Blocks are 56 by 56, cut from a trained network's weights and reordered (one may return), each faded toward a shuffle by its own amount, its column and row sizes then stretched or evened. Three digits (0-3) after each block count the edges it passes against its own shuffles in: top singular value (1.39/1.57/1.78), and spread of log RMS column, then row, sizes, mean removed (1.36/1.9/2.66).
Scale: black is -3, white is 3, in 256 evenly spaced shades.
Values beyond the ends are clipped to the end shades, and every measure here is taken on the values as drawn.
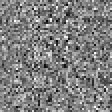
3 2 0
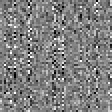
3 3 0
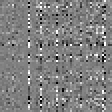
3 3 2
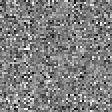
0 2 2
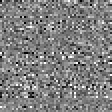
1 1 3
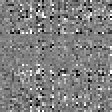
0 3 3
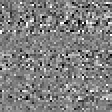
1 2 3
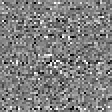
1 1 3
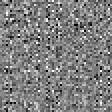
2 3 1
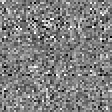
1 1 2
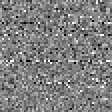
0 0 2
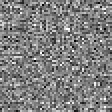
2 0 1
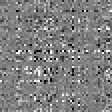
1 3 3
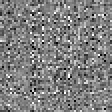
0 3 1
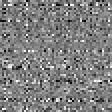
2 1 3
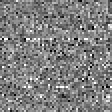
1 0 2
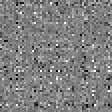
0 2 2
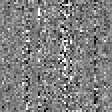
0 3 0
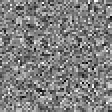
2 1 0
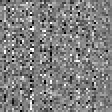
0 3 0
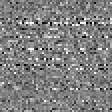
2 0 3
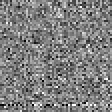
2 0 1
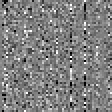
0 3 0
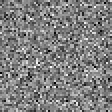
0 0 1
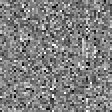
0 2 0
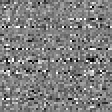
1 1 3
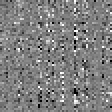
0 3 2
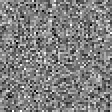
1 0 0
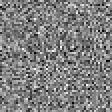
3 1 1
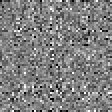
1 2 2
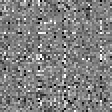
2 3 2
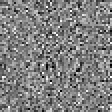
2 2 0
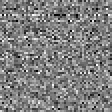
2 0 2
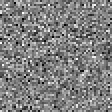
1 1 1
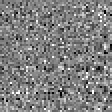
1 2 2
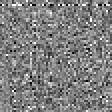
2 2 1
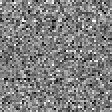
0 0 2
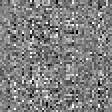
3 3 1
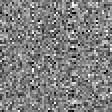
2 2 0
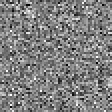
1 1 0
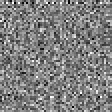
2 0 1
